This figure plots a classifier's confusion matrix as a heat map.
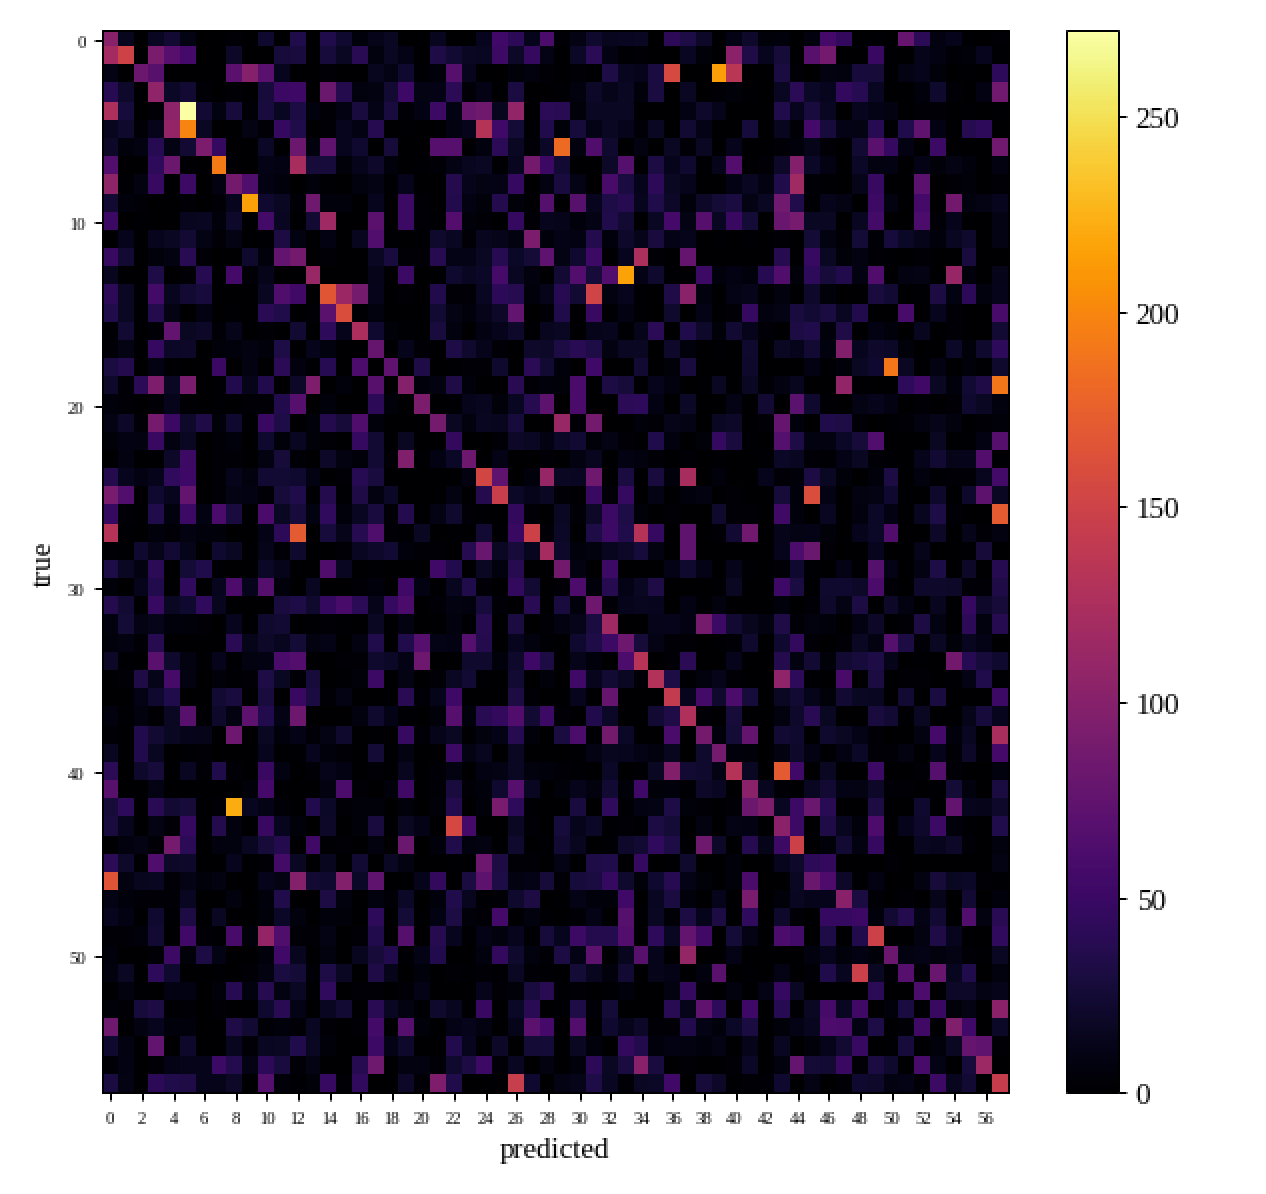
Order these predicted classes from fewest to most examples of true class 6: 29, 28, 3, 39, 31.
39, 28, 3, 31, 29
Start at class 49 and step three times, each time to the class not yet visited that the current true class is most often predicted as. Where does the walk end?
31
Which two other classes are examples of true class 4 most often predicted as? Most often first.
5, 0
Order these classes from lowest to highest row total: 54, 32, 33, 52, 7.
52, 32, 33, 54, 7
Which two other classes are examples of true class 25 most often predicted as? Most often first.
45, 0
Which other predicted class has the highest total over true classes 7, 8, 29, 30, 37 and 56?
44
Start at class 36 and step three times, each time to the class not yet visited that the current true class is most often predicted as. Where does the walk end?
57
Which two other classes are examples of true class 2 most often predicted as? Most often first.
39, 36
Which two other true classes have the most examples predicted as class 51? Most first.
0, 15
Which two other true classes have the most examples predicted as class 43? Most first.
40, 35
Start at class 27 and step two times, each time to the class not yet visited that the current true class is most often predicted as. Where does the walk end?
34
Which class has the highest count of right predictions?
9
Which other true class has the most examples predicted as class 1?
25
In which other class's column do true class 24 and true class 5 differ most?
37
